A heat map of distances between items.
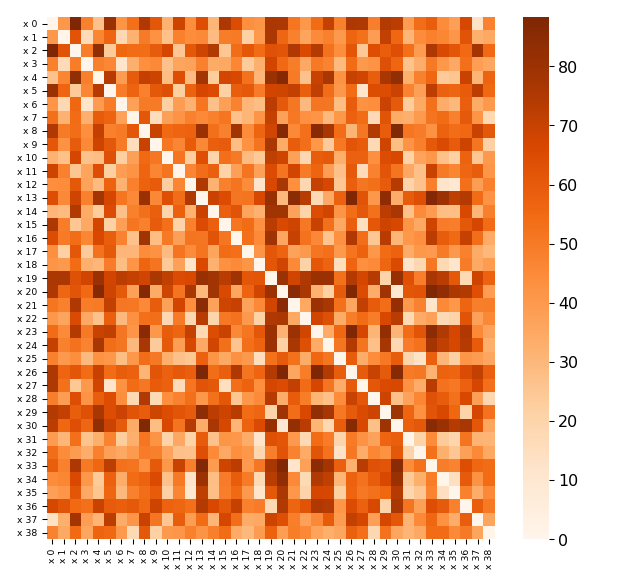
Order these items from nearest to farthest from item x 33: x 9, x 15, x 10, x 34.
x 10, x 34, x 9, x 15
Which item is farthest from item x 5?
x 0
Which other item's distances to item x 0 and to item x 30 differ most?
x 20
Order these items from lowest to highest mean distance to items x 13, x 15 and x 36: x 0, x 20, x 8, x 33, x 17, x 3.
x 3, x 17, x 20, x 8, x 0, x 33
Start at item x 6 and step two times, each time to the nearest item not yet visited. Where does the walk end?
x 1
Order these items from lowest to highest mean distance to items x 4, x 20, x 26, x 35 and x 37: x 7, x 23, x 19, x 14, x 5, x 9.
x 14, x 7, x 9, x 23, x 5, x 19
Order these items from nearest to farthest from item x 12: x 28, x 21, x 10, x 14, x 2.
x 10, x 14, x 21, x 28, x 2
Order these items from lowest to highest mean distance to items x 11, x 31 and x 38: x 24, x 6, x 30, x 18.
x 18, x 6, x 24, x 30
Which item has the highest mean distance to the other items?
x 19
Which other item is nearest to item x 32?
x 25
